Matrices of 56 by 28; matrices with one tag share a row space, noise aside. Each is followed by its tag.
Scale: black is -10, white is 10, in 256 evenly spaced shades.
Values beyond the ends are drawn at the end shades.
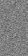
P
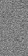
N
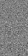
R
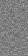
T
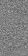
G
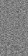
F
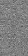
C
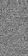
G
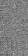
C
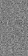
N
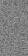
T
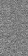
C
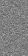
T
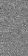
C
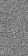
C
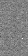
C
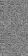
C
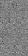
C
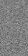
F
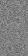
F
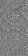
F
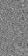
N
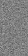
T
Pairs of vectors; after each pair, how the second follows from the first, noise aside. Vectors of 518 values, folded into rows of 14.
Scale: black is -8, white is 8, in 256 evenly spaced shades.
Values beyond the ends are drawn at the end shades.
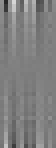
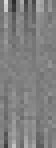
negated.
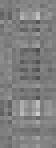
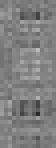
negated.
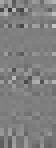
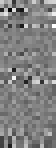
scaled up.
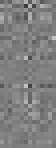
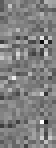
wrapped around, scaled up.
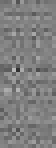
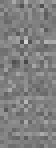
wrapped around, negated.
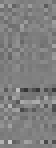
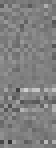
negated.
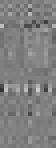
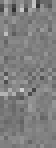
wrapped around, negated.
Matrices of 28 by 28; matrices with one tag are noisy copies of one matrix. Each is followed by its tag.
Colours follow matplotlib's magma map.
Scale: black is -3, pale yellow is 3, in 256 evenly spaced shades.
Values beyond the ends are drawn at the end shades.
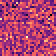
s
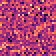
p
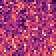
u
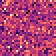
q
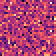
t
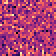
q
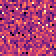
t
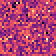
s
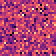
p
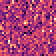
t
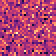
p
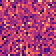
q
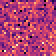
u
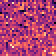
u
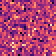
u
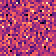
s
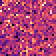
q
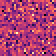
p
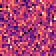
t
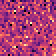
u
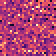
p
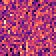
q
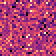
s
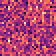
t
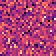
t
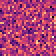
t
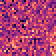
u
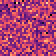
s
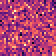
u
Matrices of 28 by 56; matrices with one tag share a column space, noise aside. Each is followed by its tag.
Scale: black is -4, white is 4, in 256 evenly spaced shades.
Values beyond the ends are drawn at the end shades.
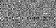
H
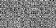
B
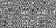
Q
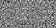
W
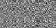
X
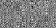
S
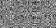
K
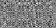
S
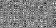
S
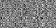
H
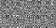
K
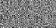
K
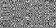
W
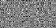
B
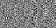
H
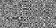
H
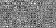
S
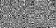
K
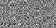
W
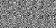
K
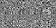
Q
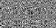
Q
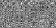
S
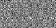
H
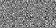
W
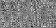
S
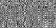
S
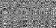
Q
